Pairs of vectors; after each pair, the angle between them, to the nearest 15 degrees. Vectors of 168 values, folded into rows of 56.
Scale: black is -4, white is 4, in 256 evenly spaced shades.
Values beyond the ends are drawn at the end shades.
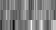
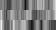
135 degrees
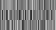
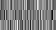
75 degrees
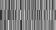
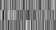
120 degrees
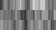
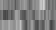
60 degrees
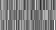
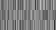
165 degrees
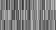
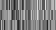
30 degrees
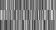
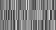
105 degrees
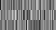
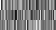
150 degrees
